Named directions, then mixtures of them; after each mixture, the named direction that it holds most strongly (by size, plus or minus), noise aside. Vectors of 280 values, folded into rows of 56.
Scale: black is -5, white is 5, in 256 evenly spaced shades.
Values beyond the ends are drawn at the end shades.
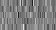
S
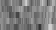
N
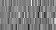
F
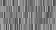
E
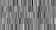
S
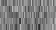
F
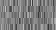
F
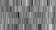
N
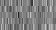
S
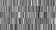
F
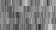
N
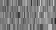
F
